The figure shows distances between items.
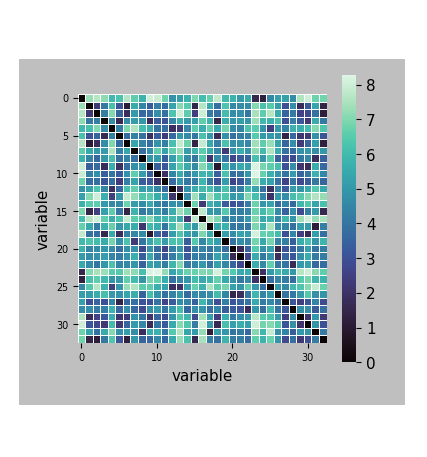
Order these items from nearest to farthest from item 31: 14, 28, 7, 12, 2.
28, 2, 7, 14, 12
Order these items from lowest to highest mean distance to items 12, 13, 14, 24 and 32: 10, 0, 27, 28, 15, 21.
27, 21, 28, 0, 10, 15
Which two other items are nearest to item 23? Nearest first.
0, 24
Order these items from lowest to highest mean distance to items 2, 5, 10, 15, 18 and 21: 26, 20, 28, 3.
3, 20, 28, 26
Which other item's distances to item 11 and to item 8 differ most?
10
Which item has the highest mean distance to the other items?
23
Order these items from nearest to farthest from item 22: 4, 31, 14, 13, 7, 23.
31, 14, 7, 23, 4, 13
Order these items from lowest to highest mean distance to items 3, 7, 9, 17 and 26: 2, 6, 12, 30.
30, 2, 6, 12
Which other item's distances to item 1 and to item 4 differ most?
6
